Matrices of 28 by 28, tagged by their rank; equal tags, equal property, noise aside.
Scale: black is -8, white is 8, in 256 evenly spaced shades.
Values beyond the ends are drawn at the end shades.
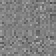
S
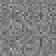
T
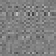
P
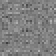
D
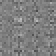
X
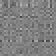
P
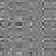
P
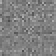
S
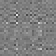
X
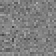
S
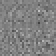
S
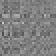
P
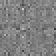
D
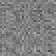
S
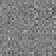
D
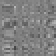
X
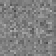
S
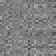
T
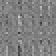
P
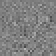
T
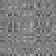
X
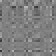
P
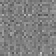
D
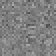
T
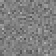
S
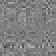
X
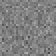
S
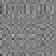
X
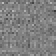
D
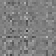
X
